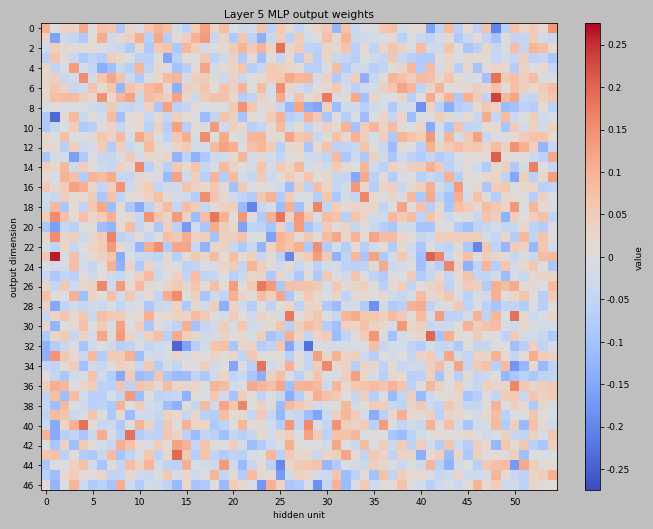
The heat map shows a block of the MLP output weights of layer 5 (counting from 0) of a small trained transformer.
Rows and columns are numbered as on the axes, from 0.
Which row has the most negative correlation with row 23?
42
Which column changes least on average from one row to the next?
5
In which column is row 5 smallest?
34
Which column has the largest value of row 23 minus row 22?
1
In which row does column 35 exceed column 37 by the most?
31
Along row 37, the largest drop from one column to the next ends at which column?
10
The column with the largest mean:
48
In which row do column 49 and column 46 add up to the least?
22
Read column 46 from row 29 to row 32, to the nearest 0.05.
0.1 0.05 0.05 -0.05
